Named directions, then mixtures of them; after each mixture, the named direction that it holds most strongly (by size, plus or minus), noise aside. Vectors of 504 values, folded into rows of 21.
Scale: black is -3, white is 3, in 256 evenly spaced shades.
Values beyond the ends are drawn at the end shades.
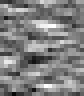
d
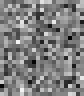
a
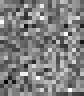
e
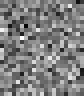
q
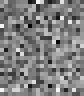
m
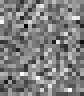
e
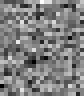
a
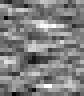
d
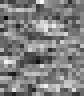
d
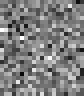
q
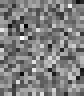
q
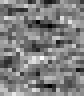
d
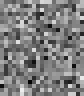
a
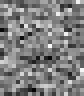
q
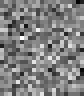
q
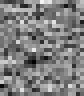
a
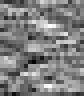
d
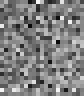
m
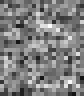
a
